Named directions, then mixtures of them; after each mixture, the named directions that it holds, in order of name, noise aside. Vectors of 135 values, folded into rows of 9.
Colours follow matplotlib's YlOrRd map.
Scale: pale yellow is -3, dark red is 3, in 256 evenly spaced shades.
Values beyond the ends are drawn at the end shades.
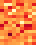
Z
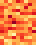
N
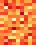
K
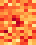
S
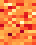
Z.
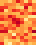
N, S.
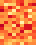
N, Z.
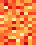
K.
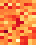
K, S.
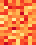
K.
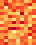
K, N.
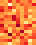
S, Z.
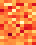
Z.
